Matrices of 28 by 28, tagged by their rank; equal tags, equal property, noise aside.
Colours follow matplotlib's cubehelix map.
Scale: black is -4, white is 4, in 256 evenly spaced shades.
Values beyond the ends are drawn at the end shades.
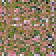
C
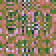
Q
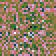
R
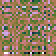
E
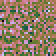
R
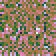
Q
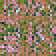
R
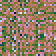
C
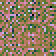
C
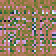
E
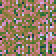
C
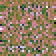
Q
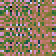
E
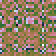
E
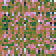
Q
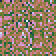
R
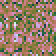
R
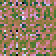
E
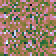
R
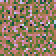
R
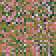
C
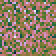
R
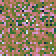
R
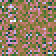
Q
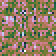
E
